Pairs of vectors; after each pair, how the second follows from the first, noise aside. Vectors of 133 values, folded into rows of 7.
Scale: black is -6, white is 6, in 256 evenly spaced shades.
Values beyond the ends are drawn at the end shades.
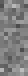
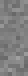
wrapped around, shrunk.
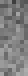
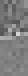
wrapped around, negated, partly zeroed.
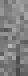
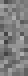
shuffled.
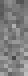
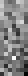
negated, scaled up.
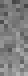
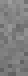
reversed, shrunk.
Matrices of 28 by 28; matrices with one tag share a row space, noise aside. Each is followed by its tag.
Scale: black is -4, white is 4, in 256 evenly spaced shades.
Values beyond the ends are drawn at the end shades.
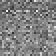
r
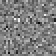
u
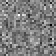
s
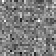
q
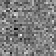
q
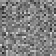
s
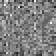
u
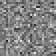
u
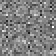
s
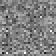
s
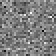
s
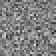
u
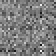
r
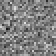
q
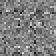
u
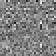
r
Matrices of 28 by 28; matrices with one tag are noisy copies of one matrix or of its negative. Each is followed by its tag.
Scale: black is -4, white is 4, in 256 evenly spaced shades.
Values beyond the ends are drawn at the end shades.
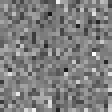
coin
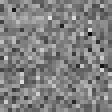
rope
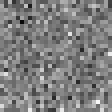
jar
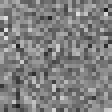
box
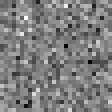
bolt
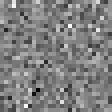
bolt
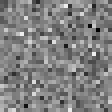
bolt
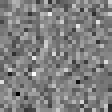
coin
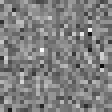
rope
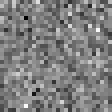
bolt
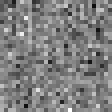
bolt
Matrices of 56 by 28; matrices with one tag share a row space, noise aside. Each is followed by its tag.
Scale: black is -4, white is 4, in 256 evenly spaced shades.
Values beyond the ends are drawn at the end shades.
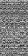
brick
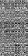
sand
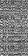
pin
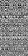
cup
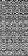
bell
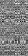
sand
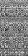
cup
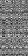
bell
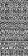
cup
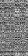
sand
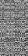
sand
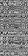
pin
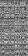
sand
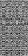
bell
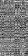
sand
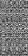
bell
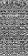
brick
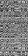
pin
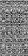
bell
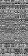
sand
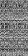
cup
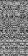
brick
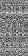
bell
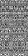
cup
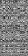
brick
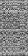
brick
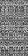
cup
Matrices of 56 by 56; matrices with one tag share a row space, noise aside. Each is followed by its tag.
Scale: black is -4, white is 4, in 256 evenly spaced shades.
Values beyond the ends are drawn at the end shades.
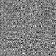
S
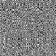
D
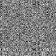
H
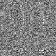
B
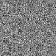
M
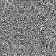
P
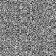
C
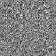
B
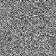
B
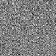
D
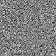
P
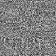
S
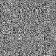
M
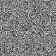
H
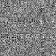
P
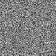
H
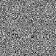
D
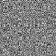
M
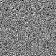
H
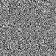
M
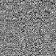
S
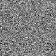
H
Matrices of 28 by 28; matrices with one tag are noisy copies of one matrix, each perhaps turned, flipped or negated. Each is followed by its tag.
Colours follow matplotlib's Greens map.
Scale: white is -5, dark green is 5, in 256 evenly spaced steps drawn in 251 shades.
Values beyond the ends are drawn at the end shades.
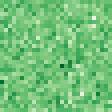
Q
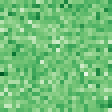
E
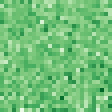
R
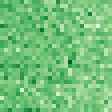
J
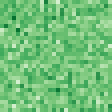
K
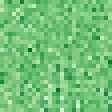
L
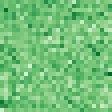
E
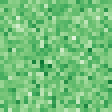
Q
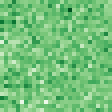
R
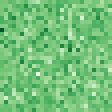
Q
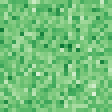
Q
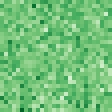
R
